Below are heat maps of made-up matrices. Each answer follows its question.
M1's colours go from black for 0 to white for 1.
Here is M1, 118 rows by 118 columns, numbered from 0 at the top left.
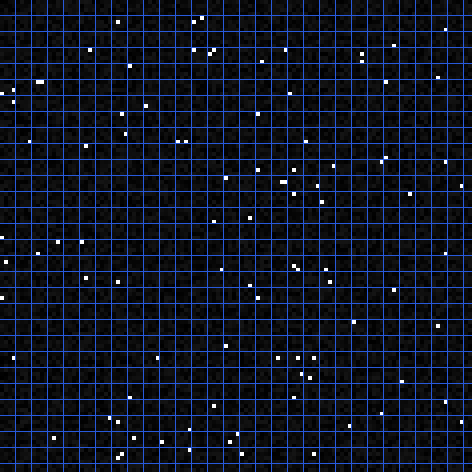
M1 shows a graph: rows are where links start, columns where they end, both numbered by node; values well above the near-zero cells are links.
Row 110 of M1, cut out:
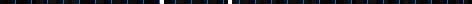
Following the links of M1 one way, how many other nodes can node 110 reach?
5
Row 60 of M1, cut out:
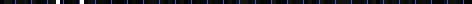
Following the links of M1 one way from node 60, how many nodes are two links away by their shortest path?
3
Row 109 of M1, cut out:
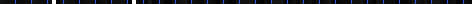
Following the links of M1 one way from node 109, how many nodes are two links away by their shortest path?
3
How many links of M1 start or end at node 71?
3
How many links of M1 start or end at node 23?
2
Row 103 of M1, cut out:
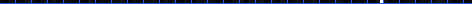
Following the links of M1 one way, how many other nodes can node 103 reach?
3
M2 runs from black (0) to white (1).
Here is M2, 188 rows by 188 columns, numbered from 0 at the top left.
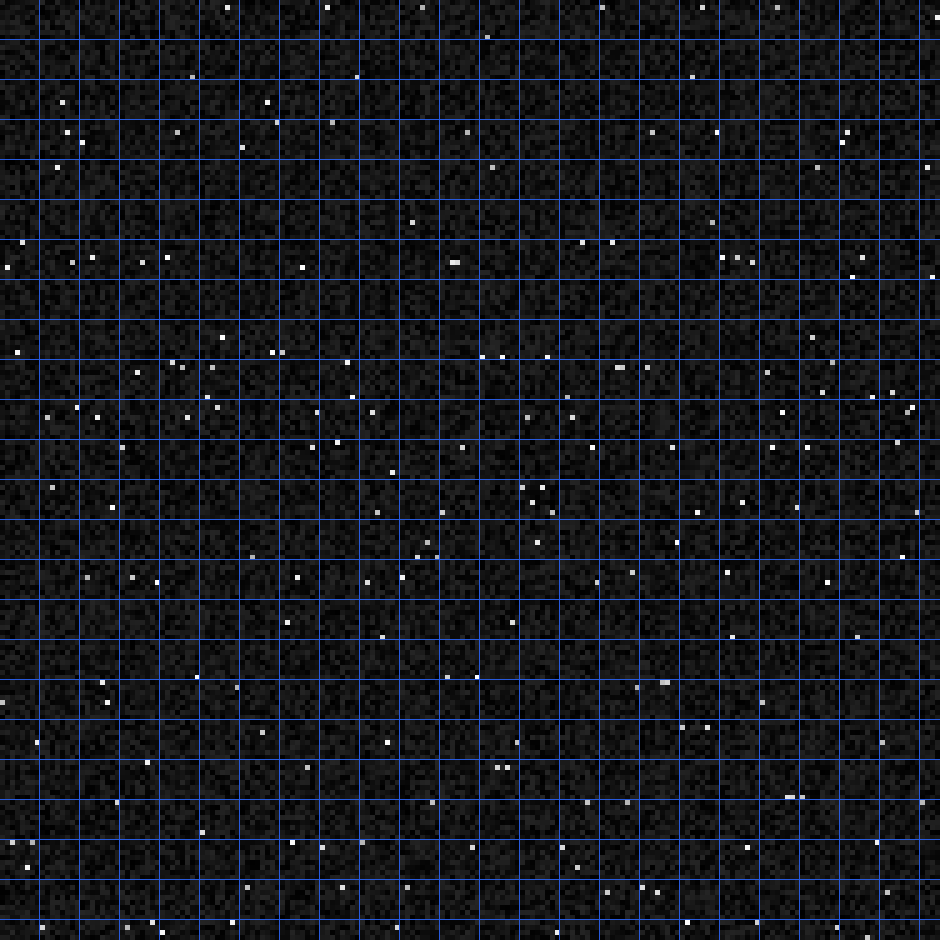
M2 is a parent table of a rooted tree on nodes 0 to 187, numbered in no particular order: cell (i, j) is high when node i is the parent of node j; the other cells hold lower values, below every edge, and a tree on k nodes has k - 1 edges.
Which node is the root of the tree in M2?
51
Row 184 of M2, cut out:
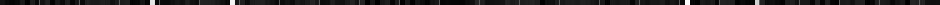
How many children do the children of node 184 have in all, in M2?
2
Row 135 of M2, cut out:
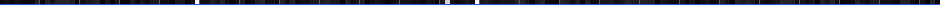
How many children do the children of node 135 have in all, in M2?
7
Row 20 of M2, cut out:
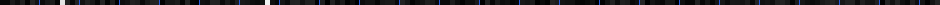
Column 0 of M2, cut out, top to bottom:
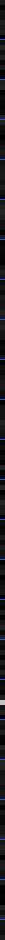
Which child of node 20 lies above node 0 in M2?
53
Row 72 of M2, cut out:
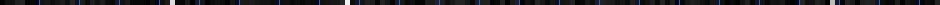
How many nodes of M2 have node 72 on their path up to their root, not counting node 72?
4
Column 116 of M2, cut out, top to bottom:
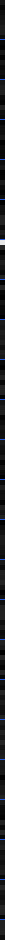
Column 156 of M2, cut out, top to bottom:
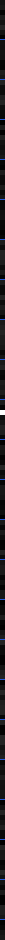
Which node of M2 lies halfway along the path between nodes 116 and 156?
88
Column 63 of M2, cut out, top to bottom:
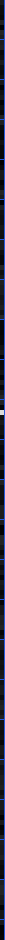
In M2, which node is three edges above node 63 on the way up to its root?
67
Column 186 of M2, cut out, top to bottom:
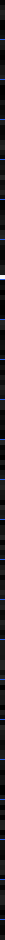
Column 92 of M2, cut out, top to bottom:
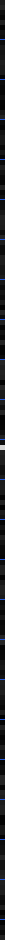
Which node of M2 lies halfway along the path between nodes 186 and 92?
24
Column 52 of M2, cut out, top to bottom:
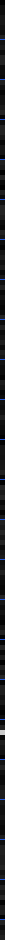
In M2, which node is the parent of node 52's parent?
127
